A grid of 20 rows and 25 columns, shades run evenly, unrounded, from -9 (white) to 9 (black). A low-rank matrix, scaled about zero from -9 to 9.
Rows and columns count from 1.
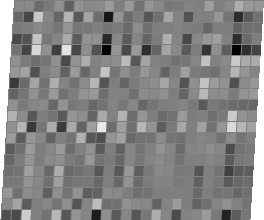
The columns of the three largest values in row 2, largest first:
10, 23, 2
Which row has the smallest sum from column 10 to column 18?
12
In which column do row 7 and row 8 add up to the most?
1
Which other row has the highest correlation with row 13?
18
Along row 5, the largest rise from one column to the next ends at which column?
7
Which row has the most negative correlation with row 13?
19
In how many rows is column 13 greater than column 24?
8
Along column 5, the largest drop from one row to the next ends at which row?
6
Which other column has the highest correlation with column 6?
3
